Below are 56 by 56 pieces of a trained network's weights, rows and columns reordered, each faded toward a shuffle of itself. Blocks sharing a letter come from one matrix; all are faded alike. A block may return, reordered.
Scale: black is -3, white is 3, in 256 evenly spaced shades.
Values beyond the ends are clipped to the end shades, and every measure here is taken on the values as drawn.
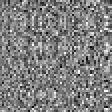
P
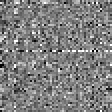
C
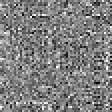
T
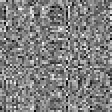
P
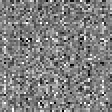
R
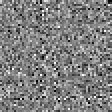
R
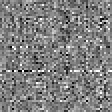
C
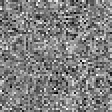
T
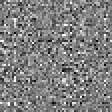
R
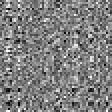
P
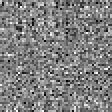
T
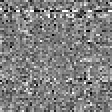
C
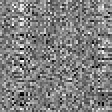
P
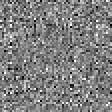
C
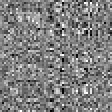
P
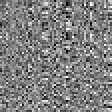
P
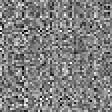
P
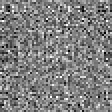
T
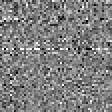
C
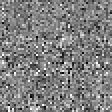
R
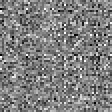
T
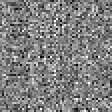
T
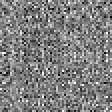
T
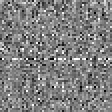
C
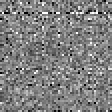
C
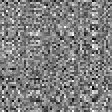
P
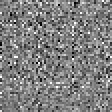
R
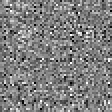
R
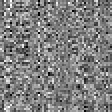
P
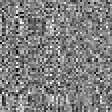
P
